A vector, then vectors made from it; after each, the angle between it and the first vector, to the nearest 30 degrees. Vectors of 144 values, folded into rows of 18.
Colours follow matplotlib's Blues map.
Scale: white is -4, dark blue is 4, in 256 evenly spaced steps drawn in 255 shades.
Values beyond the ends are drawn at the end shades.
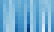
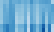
150 degrees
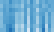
150 degrees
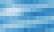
90 degrees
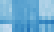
60 degrees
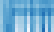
150 degrees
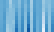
30 degrees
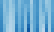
30 degrees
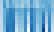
150 degrees
